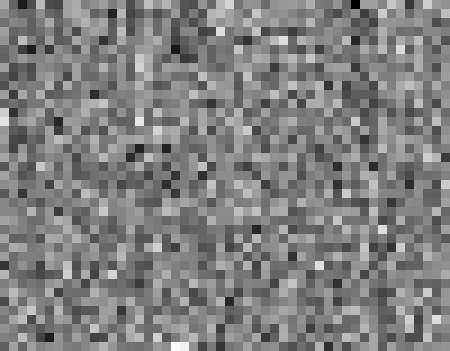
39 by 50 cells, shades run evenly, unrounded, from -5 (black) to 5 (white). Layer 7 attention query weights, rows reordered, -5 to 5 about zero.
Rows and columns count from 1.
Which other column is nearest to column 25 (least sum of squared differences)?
14
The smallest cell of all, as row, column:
1, 40
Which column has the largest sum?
45
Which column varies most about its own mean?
16
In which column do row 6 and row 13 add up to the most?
27
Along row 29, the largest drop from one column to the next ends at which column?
33
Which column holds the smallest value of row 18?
15
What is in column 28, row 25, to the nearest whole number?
0
